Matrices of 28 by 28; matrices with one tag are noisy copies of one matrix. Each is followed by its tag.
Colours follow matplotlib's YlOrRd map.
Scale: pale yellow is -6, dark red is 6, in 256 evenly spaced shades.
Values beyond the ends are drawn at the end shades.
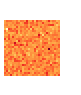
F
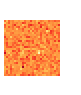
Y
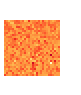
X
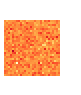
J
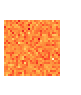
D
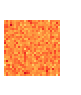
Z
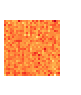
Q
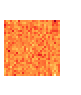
Q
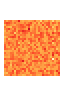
D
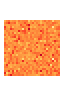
D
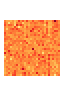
Q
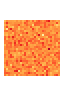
F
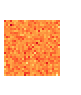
Z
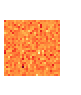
Y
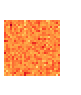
Z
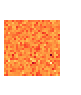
X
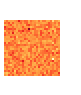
D
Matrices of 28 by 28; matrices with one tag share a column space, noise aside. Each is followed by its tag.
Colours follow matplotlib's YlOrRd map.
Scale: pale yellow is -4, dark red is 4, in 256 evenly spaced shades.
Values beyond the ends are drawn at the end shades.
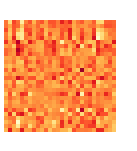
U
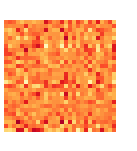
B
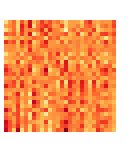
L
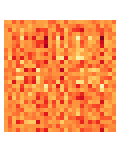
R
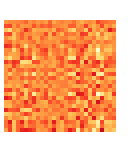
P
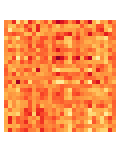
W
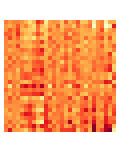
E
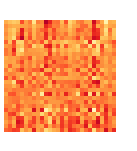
U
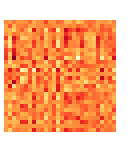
R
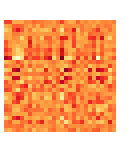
R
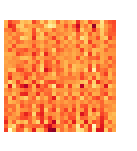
E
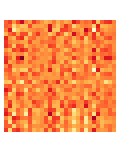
W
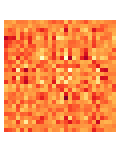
R
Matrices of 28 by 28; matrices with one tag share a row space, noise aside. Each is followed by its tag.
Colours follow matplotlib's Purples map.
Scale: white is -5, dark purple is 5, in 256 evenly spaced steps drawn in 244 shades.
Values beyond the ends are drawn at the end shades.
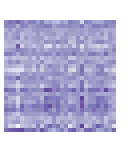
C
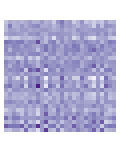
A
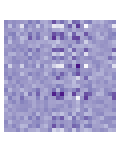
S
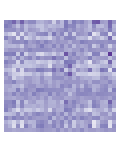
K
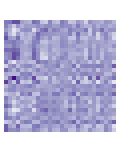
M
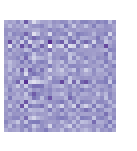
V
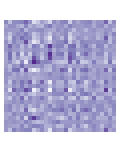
V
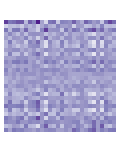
A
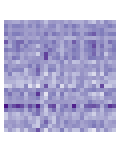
A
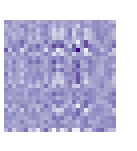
S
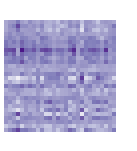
C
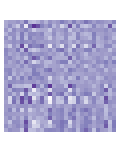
V
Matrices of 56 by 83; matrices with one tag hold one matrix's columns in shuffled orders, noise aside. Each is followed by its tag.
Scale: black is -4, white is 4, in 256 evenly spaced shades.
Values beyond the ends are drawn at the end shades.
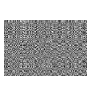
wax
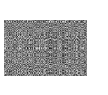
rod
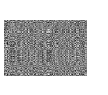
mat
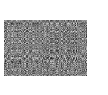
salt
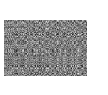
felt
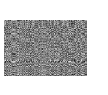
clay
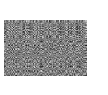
wax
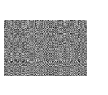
clay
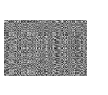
rod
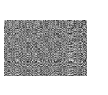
clay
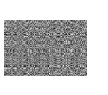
felt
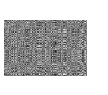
mat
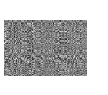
salt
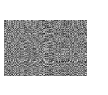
clay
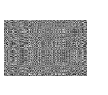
mat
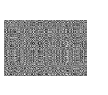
mat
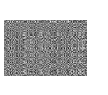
rod
